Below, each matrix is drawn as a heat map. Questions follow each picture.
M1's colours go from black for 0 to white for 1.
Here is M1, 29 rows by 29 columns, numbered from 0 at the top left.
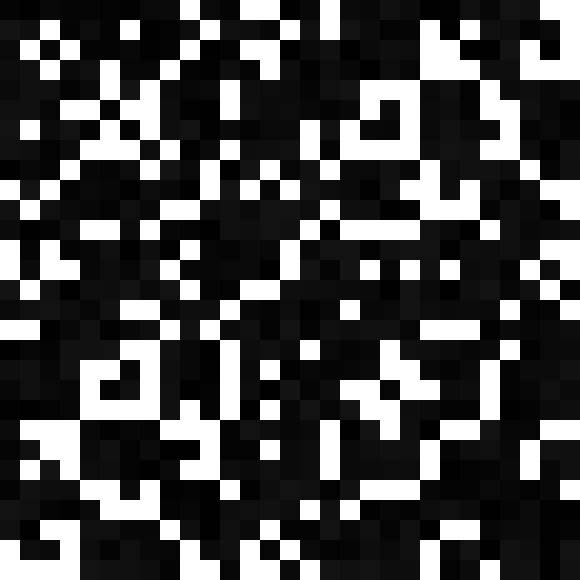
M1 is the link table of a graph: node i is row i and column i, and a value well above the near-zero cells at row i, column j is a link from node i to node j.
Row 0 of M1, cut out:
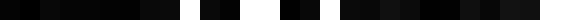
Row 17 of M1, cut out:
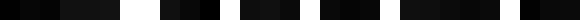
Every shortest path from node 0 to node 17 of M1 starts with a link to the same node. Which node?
node 28
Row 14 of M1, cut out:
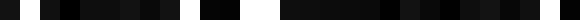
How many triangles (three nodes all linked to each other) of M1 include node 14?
3
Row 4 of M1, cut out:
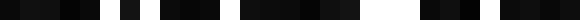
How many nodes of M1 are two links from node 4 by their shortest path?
10
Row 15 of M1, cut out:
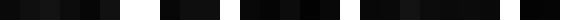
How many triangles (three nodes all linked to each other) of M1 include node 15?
8
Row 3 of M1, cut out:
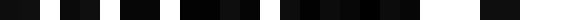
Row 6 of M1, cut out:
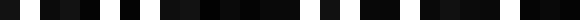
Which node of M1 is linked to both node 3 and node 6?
node 5
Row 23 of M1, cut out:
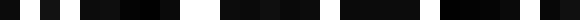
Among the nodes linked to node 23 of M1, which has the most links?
node 21
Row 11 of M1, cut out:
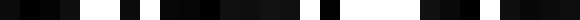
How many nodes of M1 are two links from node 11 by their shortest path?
8
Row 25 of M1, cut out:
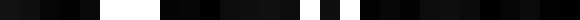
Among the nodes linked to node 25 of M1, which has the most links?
node 7
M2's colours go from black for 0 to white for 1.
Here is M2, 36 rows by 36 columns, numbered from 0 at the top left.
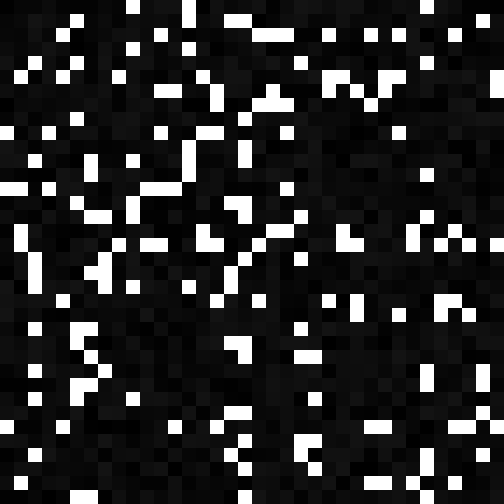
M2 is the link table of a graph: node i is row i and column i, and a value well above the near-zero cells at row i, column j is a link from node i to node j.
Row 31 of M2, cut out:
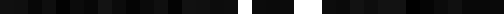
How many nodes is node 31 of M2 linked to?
3
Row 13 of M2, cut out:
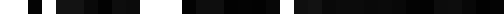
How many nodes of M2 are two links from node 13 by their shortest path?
9
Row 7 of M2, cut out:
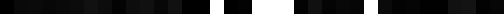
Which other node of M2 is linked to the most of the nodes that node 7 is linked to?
node 2
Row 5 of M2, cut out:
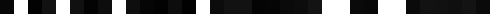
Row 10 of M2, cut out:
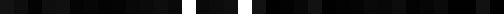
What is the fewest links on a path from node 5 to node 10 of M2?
3
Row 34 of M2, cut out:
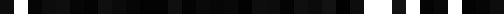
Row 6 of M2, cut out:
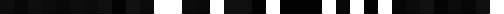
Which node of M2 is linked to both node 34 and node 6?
node 27
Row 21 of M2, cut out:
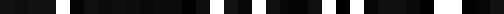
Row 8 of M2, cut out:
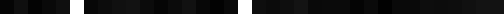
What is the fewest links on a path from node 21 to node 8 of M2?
3
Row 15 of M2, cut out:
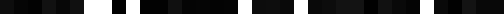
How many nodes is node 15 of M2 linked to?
6
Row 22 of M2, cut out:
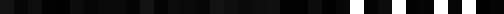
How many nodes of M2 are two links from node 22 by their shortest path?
7
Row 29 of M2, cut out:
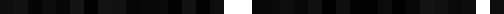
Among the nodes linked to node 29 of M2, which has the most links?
node 17
